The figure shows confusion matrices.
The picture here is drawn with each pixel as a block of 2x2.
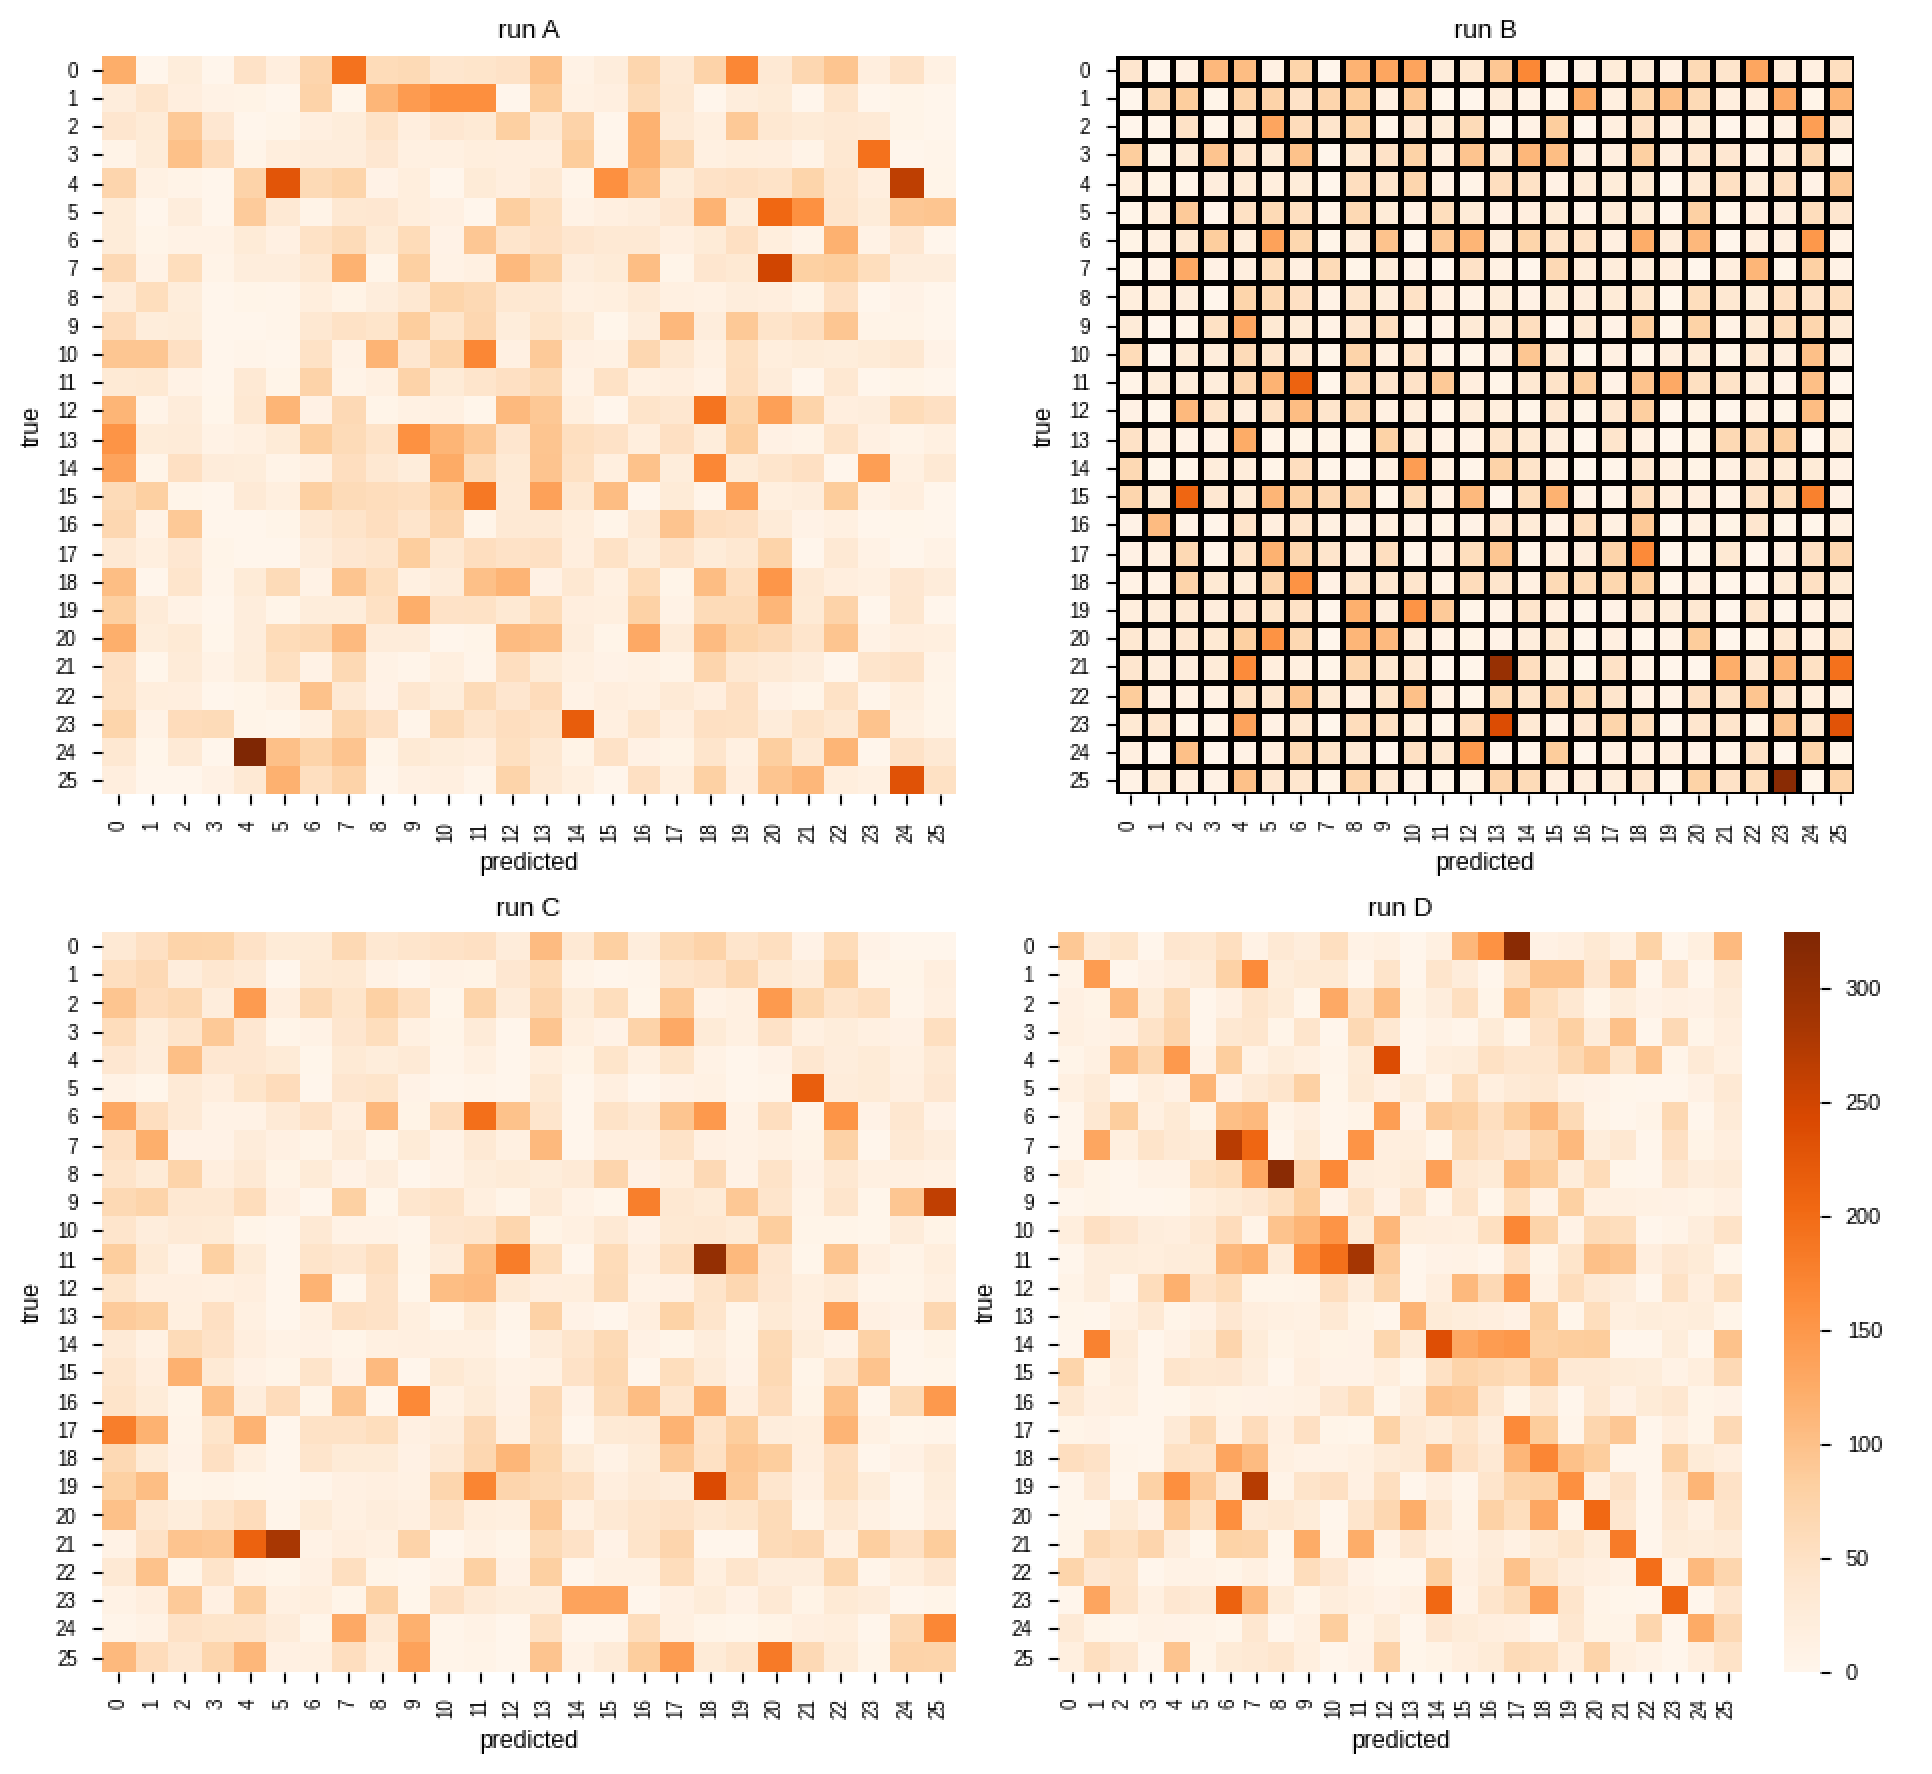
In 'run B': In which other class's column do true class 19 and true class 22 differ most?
8
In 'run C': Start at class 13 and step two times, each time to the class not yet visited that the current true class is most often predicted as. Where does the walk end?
1
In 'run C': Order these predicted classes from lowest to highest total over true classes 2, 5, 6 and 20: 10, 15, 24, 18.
24, 10, 15, 18
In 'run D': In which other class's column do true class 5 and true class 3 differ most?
21
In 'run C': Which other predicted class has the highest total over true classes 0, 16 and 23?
15
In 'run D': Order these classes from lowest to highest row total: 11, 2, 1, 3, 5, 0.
5, 3, 2, 1, 0, 11
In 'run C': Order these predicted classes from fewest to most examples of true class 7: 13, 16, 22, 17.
16, 17, 22, 13
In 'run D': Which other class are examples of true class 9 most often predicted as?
19
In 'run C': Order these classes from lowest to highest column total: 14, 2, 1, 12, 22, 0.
14, 12, 2, 1, 22, 0
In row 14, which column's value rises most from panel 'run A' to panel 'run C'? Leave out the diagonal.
15
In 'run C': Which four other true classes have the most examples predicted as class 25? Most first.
9, 24, 16, 21
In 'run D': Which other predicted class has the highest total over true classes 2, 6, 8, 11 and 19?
7
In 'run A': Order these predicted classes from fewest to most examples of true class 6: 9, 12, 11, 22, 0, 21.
21, 0, 12, 9, 11, 22
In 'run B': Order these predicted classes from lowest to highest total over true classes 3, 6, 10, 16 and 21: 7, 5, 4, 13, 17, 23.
7, 17, 23, 5, 4, 13
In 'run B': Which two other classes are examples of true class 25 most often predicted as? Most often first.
23, 4
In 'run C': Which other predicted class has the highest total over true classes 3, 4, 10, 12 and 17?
0
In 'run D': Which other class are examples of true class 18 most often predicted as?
6
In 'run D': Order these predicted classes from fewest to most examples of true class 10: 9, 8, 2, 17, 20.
2, 20, 8, 9, 17
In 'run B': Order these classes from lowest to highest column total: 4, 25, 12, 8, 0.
0, 12, 25, 8, 4
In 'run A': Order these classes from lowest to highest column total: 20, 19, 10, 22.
10, 22, 19, 20
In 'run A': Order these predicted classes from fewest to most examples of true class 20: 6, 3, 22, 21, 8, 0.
3, 8, 21, 6, 22, 0
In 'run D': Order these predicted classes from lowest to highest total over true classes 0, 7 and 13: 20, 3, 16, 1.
3, 20, 1, 16
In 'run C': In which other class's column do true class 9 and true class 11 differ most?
18
